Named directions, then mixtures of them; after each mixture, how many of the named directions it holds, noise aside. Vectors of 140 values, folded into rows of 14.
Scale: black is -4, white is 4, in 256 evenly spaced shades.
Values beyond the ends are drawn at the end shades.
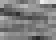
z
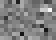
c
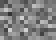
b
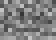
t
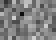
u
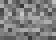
one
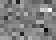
one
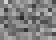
two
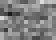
two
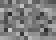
three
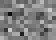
four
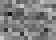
four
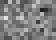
three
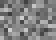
one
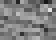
three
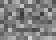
one
